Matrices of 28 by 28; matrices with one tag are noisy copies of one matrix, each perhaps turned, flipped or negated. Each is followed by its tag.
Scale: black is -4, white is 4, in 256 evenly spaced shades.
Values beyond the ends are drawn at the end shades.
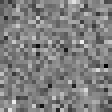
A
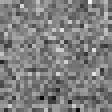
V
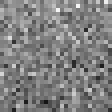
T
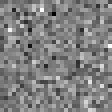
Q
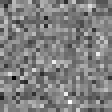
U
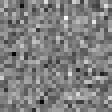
U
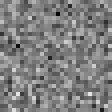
U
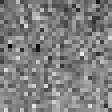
T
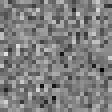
U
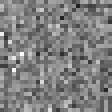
V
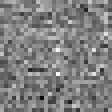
V
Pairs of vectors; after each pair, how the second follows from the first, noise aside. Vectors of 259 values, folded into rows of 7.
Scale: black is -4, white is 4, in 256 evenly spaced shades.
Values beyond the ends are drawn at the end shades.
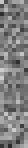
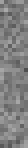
shrunk.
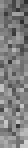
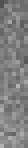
reversed, negated, shrunk.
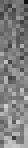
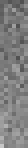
reversed, negated, shrunk.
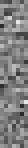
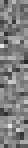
reversed.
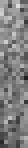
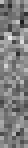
wrapped around.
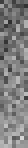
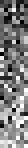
reversed, negated, scaled up.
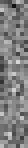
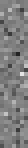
wrapped around, negated, partly zeroed.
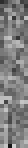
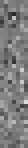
wrapped around, negated, partly zeroed.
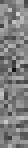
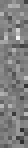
wrapped around, negated, partly zeroed.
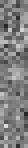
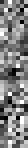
reversed, negated, scaled up.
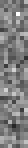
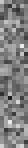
wrapped around.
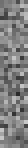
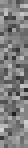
sign-scrambled.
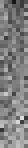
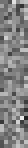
sign-scrambled.
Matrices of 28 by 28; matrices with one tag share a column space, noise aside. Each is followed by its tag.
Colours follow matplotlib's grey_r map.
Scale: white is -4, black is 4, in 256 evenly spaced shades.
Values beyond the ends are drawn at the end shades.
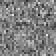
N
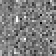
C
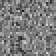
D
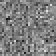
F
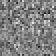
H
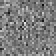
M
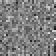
C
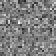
H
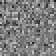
H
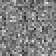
C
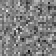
C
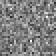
F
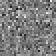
N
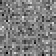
C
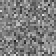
D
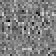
M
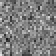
C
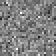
F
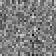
C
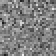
H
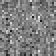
C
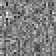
F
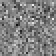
F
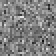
F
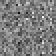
F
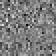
H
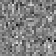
F
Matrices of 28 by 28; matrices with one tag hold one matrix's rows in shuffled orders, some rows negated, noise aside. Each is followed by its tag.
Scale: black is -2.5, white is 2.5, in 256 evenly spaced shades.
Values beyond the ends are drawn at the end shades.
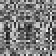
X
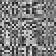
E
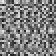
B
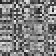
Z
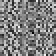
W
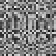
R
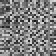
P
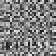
P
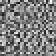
B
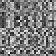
B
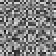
R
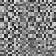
W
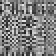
E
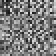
P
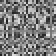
R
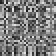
R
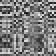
Z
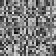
R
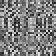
W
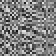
E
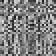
W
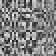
E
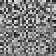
R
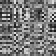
Z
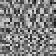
P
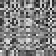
X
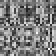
X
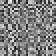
W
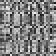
P
